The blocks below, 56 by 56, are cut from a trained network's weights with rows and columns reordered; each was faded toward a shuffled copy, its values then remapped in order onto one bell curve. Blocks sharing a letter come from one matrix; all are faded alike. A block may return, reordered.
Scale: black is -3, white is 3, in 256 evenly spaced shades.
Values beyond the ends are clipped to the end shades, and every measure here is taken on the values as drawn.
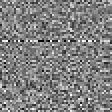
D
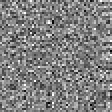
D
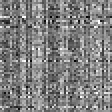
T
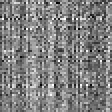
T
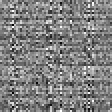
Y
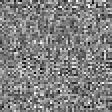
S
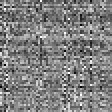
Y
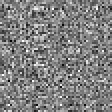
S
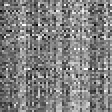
T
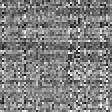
Y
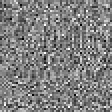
D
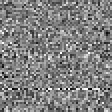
D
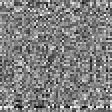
D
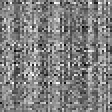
T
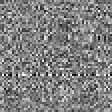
D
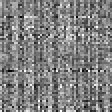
T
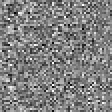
S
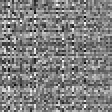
Y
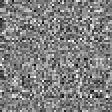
S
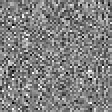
D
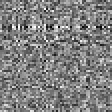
D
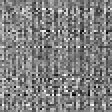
T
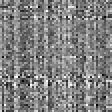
T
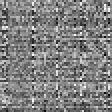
Y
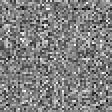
S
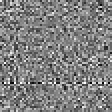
D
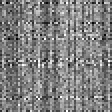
T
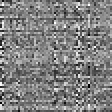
Y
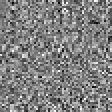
D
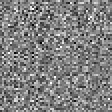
D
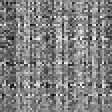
T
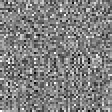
D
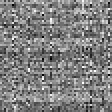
Y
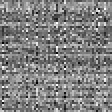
Y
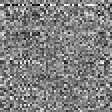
D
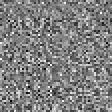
D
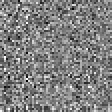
S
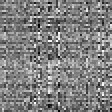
Y
